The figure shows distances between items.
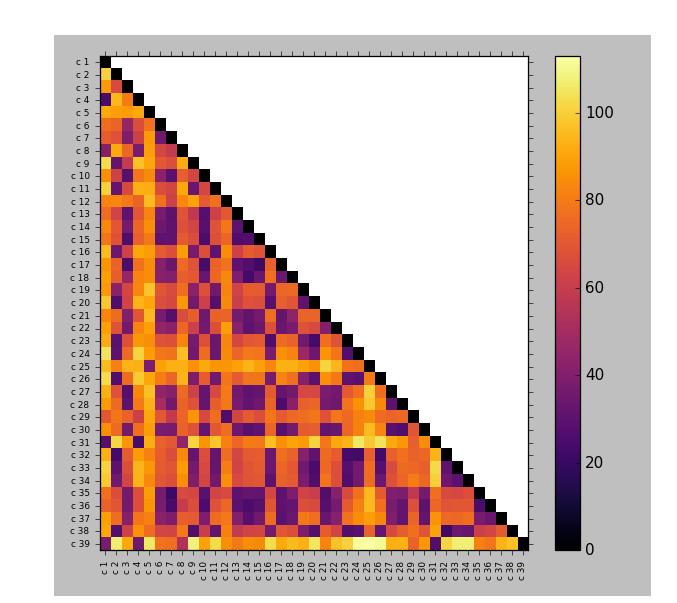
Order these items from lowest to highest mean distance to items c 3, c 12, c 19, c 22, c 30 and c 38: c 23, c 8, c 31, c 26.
c 23, c 26, c 8, c 31
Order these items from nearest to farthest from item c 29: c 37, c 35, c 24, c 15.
c 35, c 15, c 37, c 24
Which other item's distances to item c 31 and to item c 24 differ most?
c 39
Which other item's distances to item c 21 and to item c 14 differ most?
c 18
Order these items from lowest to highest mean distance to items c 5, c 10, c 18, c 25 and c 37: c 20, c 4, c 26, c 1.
c 20, c 26, c 4, c 1
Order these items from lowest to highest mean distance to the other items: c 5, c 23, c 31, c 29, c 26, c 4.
c 23, c 26, c 29, c 4, c 31, c 5
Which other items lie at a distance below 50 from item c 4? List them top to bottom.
c 1, c 8, c 31, c 39
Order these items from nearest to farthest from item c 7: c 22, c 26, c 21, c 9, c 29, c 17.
c 21, c 17, c 22, c 29, c 9, c 26
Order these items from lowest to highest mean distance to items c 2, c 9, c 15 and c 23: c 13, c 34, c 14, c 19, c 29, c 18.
c 34, c 19, c 13, c 14, c 18, c 29
